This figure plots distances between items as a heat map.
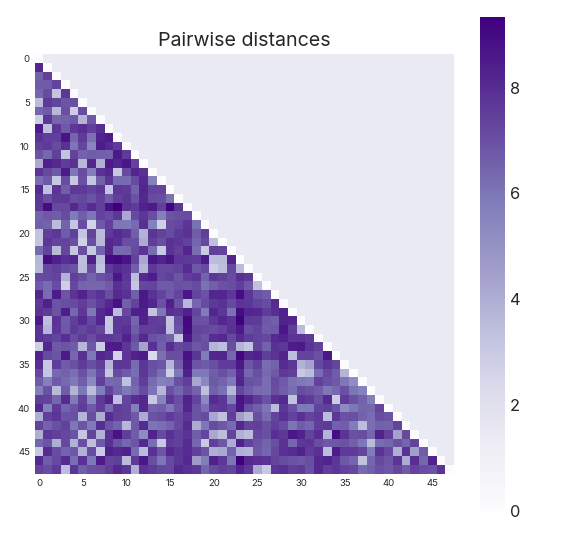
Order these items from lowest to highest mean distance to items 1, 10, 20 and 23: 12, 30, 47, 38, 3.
12, 38, 30, 3, 47
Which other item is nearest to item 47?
26
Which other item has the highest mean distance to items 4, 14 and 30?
23
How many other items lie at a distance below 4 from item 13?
4
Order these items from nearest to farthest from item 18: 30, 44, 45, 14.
14, 44, 30, 45
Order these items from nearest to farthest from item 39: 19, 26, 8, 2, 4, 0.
19, 4, 2, 26, 0, 8
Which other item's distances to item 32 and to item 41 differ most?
21
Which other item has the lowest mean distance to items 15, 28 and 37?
36
